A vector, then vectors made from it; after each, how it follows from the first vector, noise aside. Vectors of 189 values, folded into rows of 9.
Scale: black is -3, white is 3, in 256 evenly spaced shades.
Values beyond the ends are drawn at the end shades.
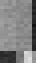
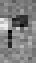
wrapped around, partly zeroed.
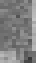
negated, shrunk.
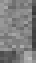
shrunk.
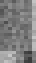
negated, shrunk.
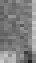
negated, shrunk.
